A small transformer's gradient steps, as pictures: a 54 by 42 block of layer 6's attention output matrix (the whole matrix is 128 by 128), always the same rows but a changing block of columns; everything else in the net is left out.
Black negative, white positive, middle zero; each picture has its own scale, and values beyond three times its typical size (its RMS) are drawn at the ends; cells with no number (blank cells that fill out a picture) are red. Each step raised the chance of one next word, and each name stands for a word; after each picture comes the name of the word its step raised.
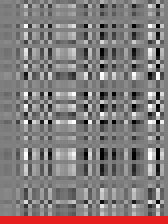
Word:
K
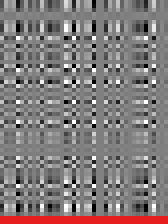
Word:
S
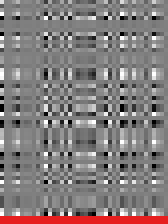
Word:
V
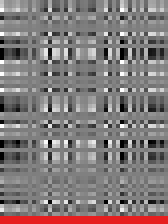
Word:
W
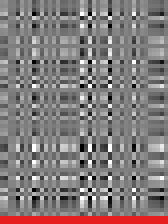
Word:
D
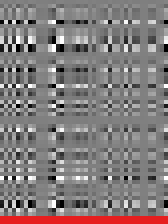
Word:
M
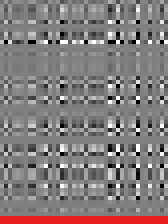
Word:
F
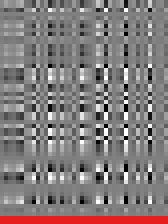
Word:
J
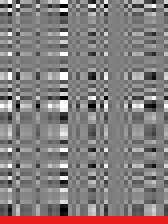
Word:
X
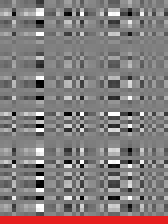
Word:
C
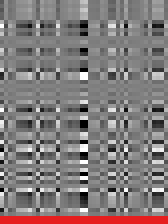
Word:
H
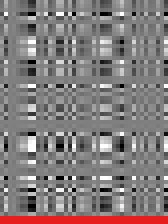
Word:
D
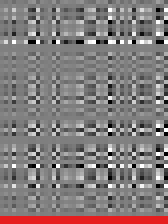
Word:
F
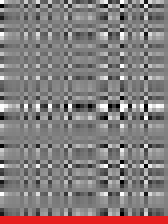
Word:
X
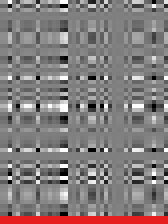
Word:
X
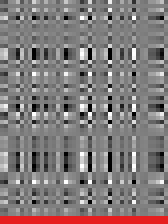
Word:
W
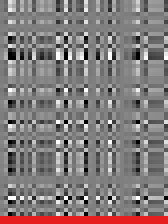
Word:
W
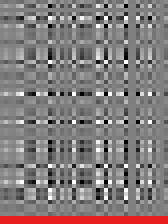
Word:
K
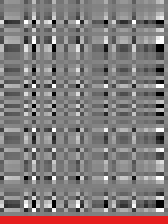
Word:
M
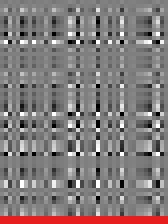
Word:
F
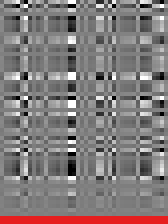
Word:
X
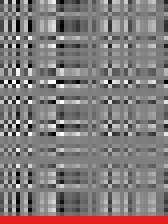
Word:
S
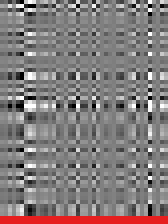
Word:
X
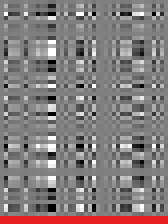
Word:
D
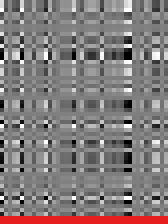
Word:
W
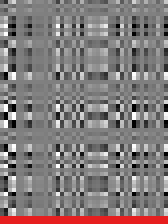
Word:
H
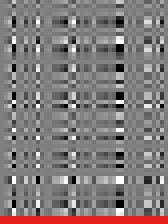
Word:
M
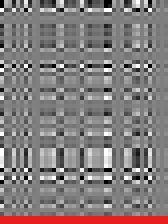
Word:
J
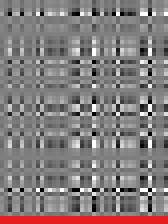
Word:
D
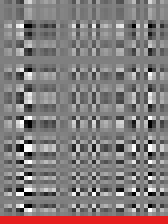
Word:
H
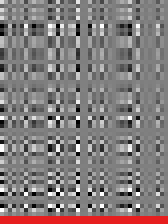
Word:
H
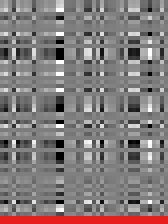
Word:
W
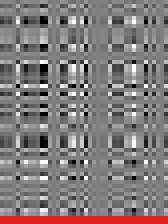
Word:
M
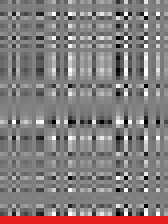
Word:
V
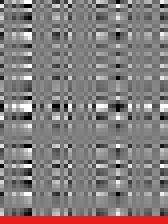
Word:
X
